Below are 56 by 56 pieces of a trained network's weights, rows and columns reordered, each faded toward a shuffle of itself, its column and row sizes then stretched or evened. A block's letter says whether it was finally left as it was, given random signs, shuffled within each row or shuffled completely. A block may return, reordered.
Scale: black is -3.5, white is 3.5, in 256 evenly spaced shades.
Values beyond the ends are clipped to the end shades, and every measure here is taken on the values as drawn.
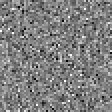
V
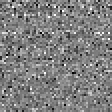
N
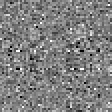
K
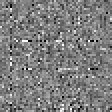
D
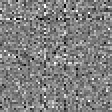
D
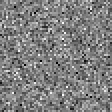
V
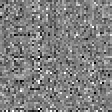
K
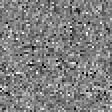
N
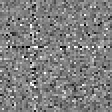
D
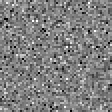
V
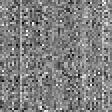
K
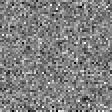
N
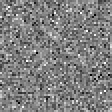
V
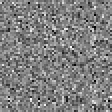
D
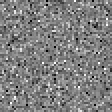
V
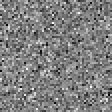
V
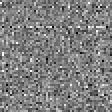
D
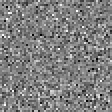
N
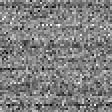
N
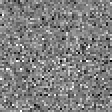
N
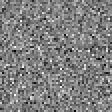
N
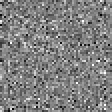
D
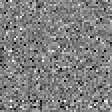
N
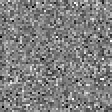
N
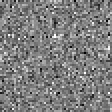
D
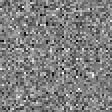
K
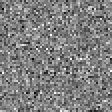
N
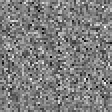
D
